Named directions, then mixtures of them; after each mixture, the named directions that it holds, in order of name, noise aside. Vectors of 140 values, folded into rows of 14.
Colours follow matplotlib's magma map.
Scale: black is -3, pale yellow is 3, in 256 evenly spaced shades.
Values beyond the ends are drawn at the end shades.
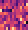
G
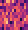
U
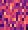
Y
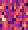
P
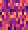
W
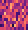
Y.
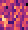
P, U.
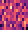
P, Y.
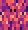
U, W.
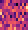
G, W.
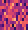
Y.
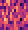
U.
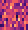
Y.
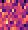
G, U.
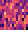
Y.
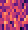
U, Y.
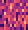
Y.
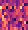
G, P.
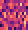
W, Y.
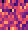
G, U.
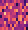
G, Y.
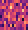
Y.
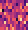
G, Y.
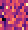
P.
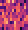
U.
